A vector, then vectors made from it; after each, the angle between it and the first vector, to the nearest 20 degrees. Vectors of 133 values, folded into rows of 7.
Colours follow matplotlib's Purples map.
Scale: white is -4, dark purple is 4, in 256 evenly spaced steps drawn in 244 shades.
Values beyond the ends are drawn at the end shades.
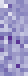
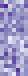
120 degrees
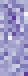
120 degrees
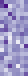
160 degrees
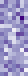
100 degrees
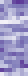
80 degrees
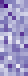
160 degrees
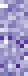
40 degrees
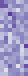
140 degrees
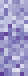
60 degrees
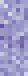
60 degrees
